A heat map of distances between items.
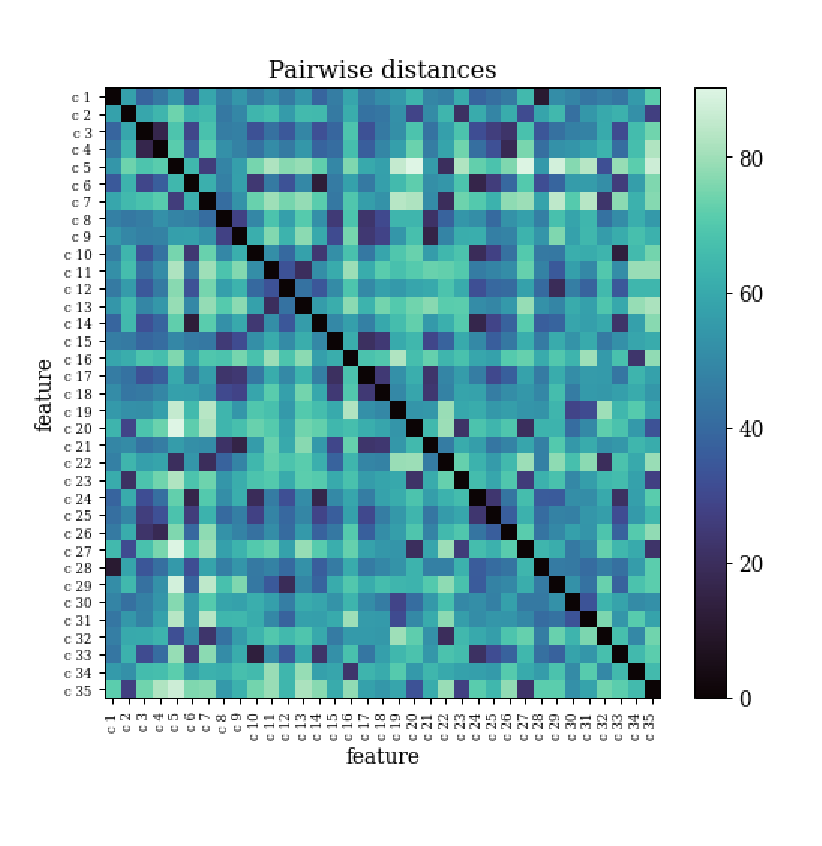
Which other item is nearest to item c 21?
c 9
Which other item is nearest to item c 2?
c 23
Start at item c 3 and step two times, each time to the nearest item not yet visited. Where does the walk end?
c 26
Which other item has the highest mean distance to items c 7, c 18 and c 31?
c 16
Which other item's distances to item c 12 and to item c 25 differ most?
c 29
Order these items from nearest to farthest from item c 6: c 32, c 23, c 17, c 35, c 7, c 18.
c 17, c 32, c 18, c 7, c 23, c 35
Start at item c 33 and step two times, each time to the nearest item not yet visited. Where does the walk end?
c 24
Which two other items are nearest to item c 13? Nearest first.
c 11, c 12
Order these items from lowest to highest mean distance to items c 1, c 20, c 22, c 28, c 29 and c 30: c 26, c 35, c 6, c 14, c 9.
c 6, c 14, c 26, c 9, c 35
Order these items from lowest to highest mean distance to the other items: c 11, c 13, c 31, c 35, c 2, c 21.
c 21, c 2, c 31, c 11, c 13, c 35
